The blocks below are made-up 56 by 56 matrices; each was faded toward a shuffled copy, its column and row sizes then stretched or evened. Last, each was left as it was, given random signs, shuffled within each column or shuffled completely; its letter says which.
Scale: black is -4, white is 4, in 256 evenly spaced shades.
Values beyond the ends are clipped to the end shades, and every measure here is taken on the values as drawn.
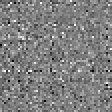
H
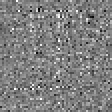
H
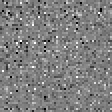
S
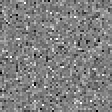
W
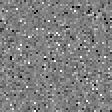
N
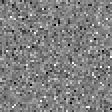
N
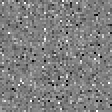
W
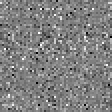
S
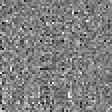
H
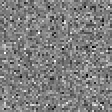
S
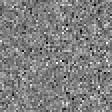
W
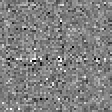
S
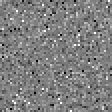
N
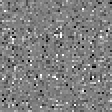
S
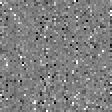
W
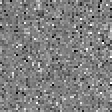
W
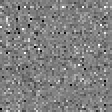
H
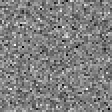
N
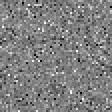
N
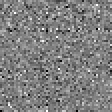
S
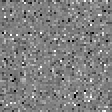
S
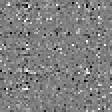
S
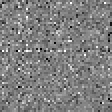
H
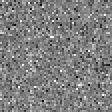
N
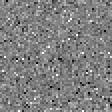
N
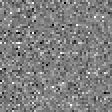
H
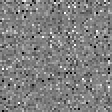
H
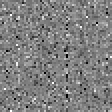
W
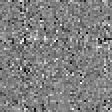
S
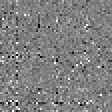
H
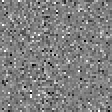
W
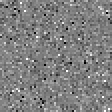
N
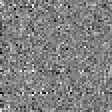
S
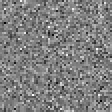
W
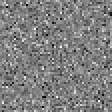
W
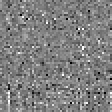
H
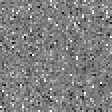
W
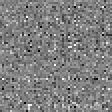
S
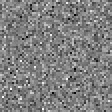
N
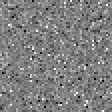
N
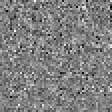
S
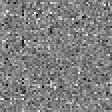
S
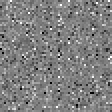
W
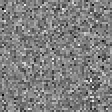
W
